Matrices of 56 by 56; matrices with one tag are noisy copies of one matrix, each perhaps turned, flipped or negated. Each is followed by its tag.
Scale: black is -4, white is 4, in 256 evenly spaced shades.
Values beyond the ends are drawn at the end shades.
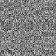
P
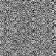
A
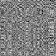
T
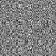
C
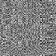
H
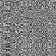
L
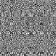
A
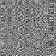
T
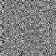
A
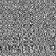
L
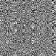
A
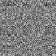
P
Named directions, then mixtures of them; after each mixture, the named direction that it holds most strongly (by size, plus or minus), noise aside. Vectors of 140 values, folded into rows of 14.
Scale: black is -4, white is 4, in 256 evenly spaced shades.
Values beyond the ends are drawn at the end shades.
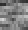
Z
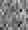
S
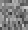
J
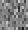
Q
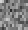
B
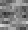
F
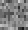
Q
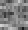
F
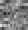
F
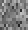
S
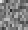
B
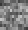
Z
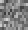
B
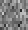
S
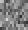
B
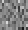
Q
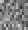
B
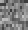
B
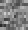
F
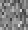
S
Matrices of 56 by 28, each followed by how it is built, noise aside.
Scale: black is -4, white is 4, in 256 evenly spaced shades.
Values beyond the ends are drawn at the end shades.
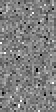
sparse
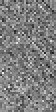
Toeplitz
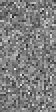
noise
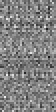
repeating columns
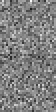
repeating columns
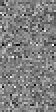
uneven rows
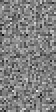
repeating columns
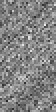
Hankel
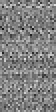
repeating columns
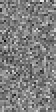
noise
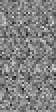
repeating columns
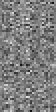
low rank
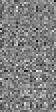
low rank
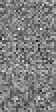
repeating columns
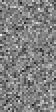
noise
